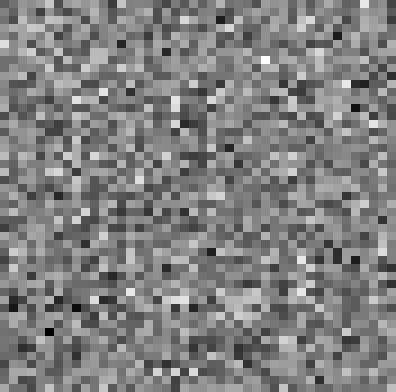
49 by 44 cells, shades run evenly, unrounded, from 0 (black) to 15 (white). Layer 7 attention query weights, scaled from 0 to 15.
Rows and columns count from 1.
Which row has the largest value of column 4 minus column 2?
38
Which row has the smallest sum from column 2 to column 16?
39
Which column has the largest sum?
34
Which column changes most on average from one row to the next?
35
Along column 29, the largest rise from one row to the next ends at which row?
37
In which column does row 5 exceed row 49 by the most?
20
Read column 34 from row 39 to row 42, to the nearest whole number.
6 10 10 8
